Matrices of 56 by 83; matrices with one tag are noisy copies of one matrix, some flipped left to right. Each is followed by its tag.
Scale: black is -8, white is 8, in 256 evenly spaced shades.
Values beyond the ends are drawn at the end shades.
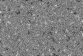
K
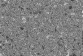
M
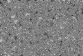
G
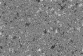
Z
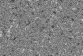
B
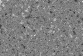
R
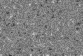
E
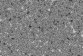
B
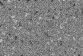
G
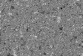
M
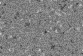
Z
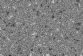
E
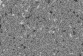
R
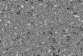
K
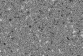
B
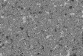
M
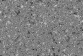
K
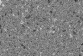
R
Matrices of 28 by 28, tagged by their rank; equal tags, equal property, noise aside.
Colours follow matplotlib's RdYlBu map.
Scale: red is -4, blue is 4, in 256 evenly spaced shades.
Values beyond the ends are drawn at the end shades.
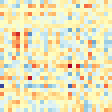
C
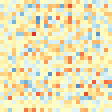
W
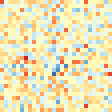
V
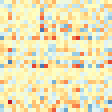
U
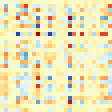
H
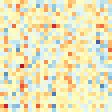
W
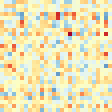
C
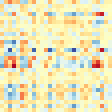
H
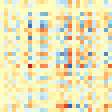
H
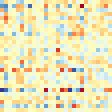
C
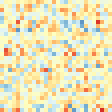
W
